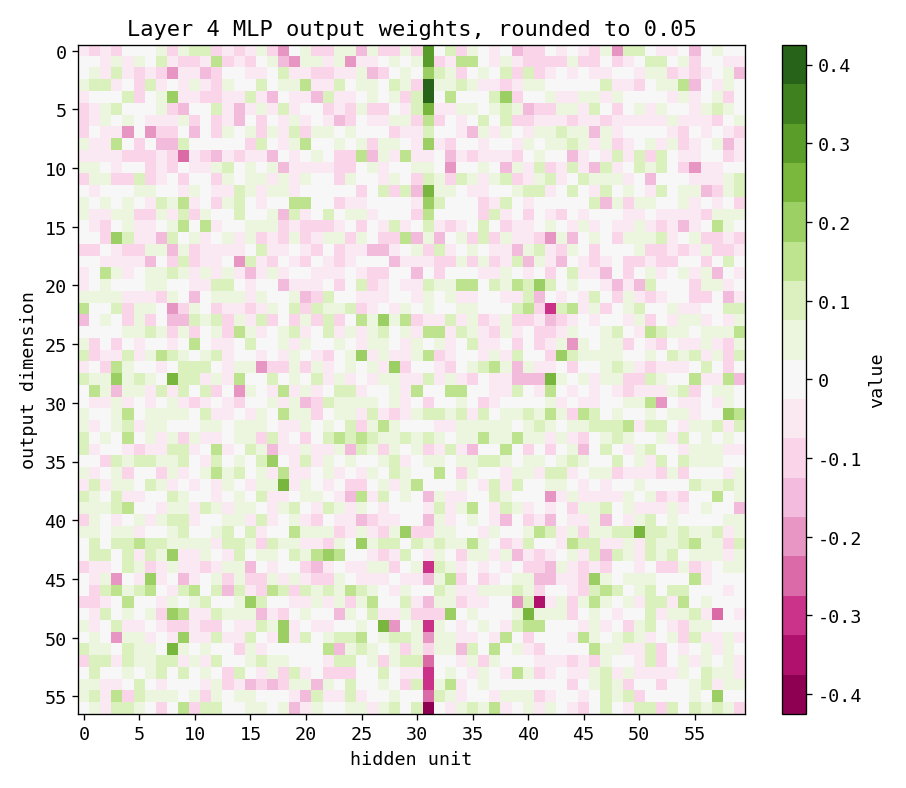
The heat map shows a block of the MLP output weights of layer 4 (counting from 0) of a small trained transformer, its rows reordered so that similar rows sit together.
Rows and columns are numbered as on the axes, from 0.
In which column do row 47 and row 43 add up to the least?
41
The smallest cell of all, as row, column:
56, 31
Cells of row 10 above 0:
17
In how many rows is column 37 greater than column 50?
25
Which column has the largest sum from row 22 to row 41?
3
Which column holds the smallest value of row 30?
52
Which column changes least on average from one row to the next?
1
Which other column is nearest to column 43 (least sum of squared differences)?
53
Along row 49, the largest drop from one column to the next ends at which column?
28
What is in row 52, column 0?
-0.1
